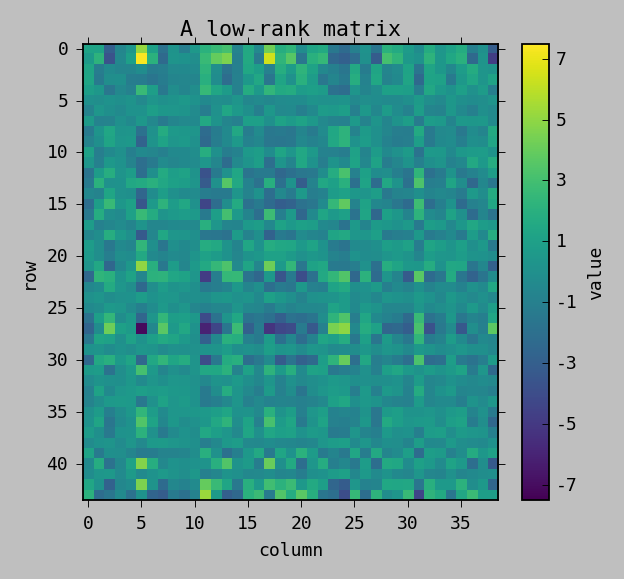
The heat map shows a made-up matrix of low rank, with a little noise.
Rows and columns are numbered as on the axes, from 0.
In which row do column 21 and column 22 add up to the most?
1
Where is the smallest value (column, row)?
5, 27
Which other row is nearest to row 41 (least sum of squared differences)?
38
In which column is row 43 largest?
11
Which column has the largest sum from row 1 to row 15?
24
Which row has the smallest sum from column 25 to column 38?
22
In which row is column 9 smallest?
43
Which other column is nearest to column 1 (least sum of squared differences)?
6
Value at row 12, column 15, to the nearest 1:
-2
